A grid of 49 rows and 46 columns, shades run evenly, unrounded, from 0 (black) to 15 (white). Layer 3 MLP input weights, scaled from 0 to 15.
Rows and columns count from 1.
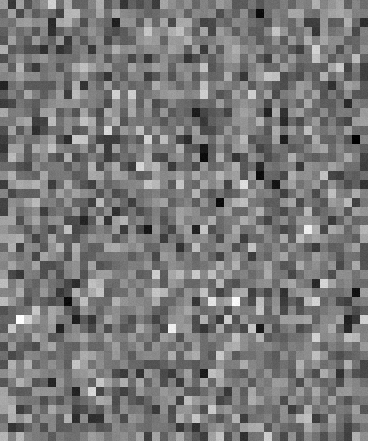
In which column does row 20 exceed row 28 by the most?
23
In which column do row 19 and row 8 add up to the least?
46
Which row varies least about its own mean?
39
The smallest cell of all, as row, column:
16, 45
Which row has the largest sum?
38
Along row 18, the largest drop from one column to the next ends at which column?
26
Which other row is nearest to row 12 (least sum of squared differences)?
48
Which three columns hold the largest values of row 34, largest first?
30, 27, 40
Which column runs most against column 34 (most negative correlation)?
31
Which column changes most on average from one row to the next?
25
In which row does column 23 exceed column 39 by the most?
3
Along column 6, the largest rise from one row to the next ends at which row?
7
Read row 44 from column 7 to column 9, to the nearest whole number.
9 8 6
